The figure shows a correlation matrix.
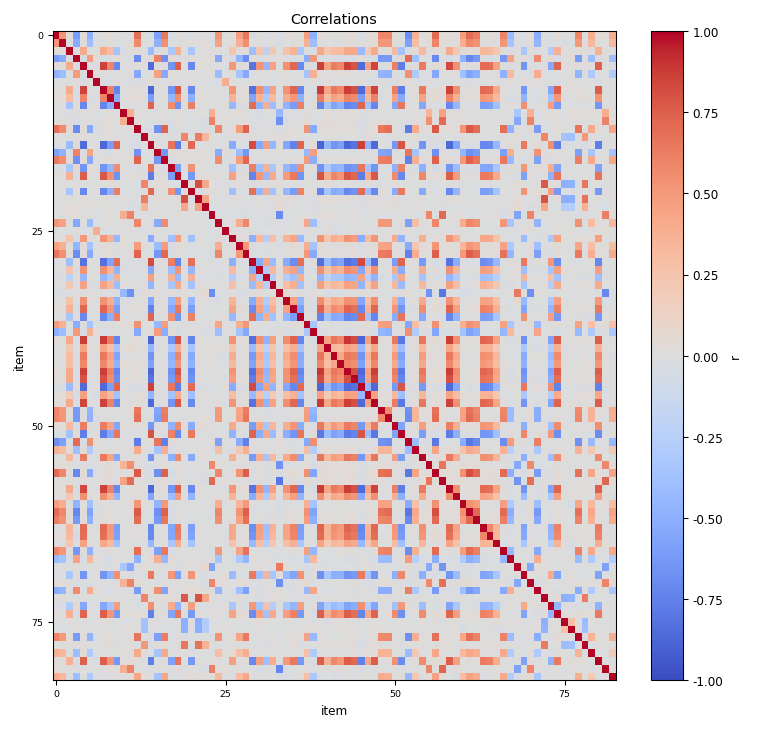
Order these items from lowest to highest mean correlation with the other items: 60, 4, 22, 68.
68, 22, 60, 4
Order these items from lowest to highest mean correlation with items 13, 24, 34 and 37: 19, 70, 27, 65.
70, 65, 19, 27
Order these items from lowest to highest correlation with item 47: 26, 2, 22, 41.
22, 2, 26, 41
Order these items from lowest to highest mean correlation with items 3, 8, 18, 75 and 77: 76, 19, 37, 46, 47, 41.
19, 37, 76, 46, 41, 47
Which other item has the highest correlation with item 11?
57
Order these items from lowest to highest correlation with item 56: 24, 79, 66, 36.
36, 79, 24, 66
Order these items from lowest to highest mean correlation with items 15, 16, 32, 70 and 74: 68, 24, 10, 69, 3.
69, 68, 3, 24, 10
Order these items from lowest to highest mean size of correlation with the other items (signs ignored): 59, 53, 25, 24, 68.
25, 68, 53, 24, 59
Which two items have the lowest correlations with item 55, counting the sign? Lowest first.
33, 68
